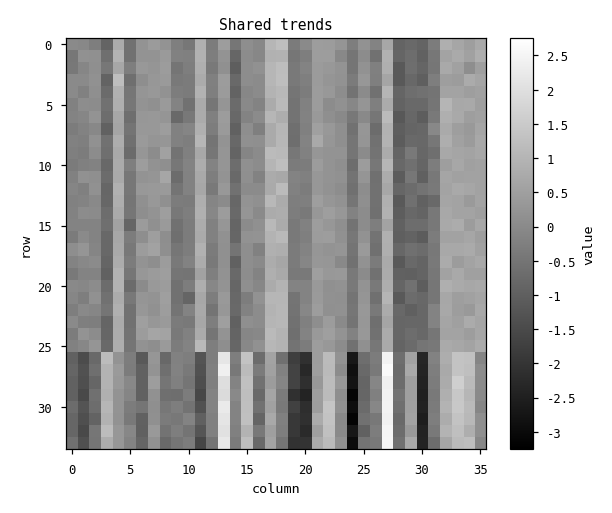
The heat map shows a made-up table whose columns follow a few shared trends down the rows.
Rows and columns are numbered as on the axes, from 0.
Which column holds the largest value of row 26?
27
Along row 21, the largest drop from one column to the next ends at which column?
28
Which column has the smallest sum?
30
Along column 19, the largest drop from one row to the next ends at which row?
26
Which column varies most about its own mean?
24
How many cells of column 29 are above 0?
8
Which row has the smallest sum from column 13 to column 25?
29
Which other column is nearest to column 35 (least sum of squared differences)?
4
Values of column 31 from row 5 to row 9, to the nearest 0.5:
-0.5 -0.5 0 -0.5 -0.5
